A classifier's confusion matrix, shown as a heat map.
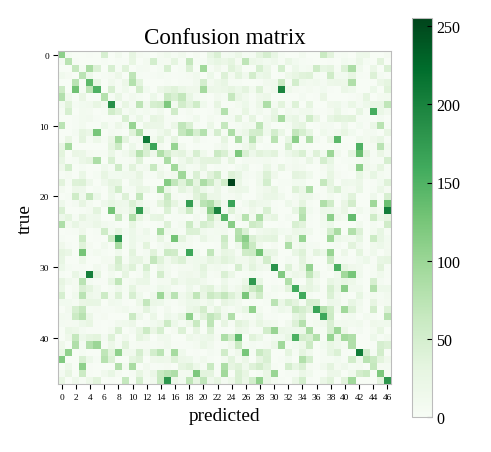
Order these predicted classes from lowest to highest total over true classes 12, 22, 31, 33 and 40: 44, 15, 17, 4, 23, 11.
17, 15, 44, 23, 11, 4
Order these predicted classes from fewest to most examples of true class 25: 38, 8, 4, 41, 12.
4, 12, 8, 38, 41
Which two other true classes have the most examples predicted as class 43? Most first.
45, 42
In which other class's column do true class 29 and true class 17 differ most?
13
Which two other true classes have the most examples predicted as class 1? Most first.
42, 13
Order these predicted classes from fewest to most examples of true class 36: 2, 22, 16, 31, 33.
16, 31, 22, 2, 33
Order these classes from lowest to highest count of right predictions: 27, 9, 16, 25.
9, 27, 25, 16
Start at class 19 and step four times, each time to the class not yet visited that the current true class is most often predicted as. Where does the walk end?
8
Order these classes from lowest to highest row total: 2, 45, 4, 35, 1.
1, 35, 4, 2, 45
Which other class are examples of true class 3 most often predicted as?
10
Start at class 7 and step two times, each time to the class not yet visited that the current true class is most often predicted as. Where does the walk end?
5
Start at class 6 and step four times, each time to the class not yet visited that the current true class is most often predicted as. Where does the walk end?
24
